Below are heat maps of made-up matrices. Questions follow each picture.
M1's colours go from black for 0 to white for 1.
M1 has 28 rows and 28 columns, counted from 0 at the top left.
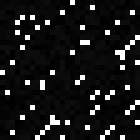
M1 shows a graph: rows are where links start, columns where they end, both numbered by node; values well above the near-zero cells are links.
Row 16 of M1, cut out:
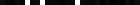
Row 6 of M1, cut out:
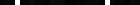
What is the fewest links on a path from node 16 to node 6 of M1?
4
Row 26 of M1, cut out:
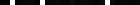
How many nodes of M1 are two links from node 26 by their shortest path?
5
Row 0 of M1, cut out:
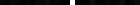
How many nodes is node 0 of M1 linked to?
1
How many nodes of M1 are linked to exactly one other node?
6
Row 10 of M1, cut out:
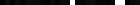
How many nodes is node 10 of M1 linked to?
3
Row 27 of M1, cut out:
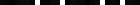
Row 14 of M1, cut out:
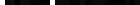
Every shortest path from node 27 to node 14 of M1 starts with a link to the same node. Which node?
node 24
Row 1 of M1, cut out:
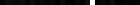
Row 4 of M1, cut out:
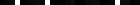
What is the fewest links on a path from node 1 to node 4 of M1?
5
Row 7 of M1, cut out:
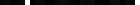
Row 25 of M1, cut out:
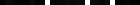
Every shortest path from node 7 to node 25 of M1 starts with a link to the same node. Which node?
node 5
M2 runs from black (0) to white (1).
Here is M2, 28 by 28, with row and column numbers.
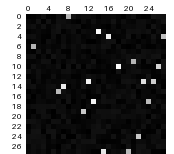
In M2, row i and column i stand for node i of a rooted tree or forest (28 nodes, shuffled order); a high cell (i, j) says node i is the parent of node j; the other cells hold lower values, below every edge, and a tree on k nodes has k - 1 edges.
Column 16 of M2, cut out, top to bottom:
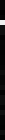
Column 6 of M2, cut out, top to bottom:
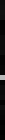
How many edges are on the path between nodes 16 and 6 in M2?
4
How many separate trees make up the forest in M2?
9
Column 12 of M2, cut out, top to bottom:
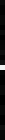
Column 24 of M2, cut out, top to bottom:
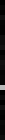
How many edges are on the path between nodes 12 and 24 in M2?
3
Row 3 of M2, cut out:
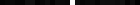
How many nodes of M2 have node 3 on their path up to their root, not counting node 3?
2
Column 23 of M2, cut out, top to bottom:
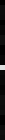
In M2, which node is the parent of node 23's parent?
17
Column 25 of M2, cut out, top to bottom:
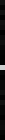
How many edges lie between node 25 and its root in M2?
2
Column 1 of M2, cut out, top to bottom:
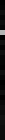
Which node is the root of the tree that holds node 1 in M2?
4
